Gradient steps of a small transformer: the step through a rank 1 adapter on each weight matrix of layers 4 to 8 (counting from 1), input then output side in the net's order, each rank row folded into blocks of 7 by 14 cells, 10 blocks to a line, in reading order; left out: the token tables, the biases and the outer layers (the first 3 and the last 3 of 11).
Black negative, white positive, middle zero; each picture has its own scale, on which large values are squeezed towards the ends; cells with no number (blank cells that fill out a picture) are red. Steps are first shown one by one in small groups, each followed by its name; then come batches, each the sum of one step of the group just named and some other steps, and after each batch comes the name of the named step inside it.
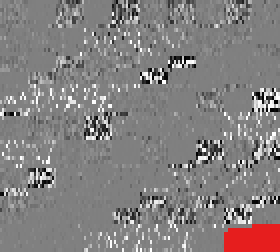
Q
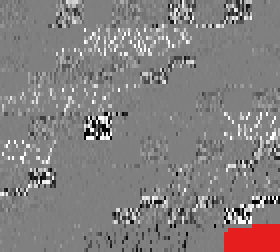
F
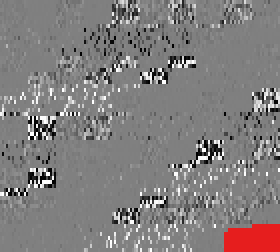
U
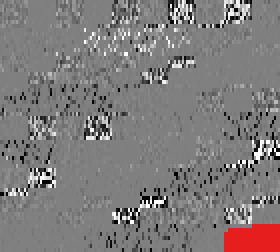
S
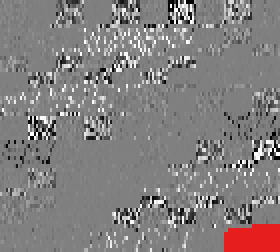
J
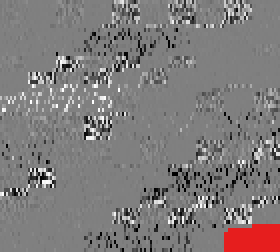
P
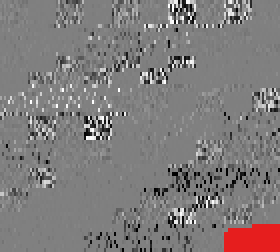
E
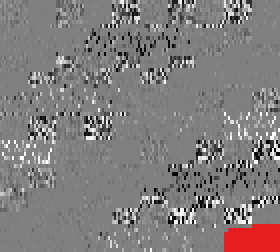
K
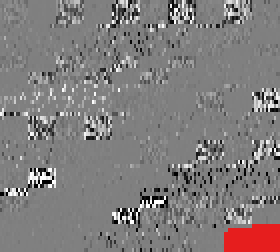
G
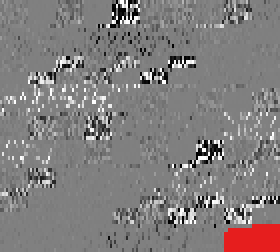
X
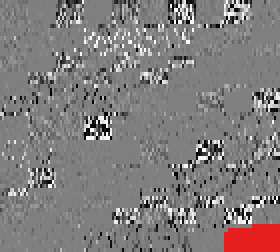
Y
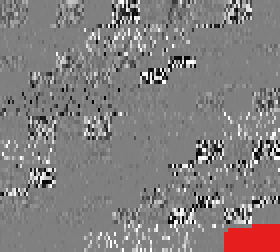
K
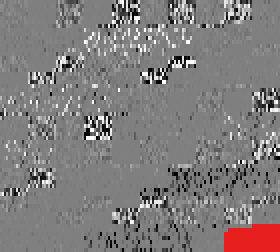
S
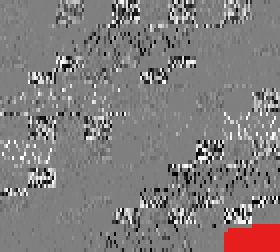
G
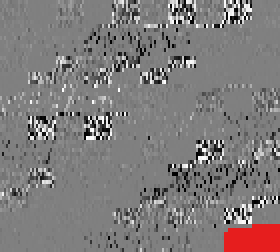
P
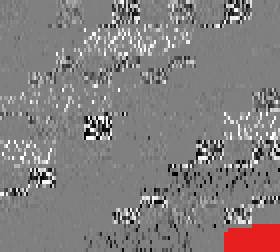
F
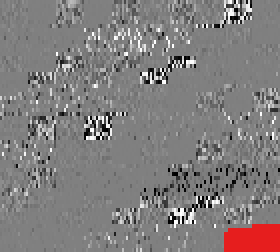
E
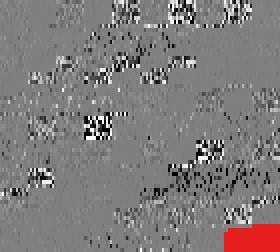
P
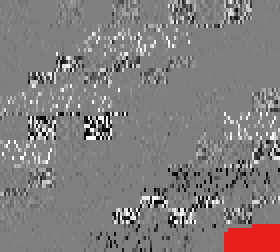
E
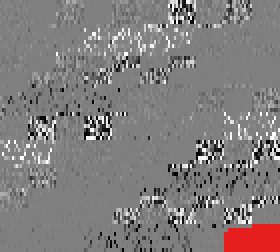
K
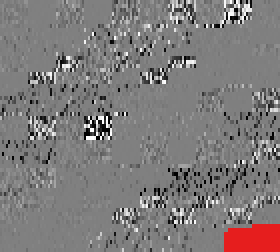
S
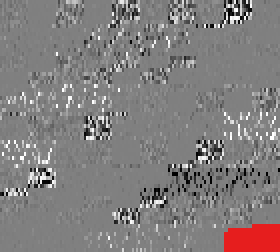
G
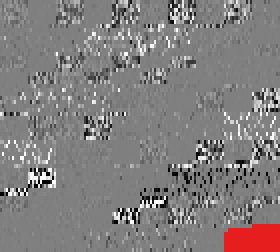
G
